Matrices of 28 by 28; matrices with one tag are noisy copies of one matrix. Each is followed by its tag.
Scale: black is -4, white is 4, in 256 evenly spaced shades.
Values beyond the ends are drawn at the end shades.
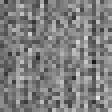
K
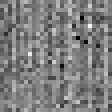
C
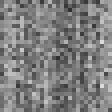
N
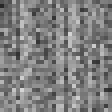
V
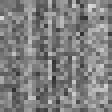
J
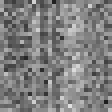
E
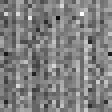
K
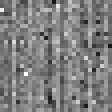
C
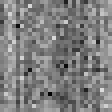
N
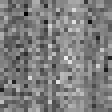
E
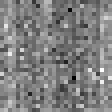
N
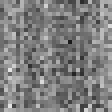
N
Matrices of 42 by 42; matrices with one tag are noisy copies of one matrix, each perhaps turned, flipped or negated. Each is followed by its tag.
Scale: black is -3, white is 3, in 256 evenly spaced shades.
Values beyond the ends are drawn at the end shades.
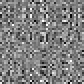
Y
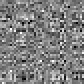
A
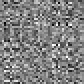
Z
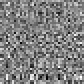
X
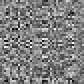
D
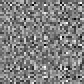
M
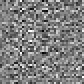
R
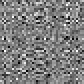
M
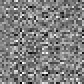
R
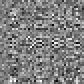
D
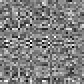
D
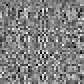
D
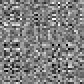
Z
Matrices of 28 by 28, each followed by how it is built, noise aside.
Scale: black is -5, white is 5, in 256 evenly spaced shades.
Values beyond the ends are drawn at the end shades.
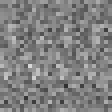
repeating columns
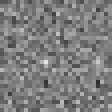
repeating columns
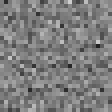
repeating columns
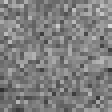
smooth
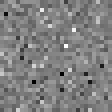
sparse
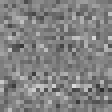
uneven rows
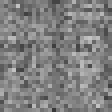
blocks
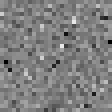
sparse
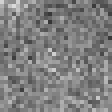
smooth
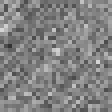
Hankel
